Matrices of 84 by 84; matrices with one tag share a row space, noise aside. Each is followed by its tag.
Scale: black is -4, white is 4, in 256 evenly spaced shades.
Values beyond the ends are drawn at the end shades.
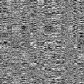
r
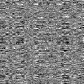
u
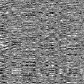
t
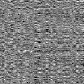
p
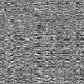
p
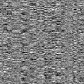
r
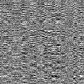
r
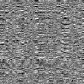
u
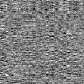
t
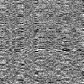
u
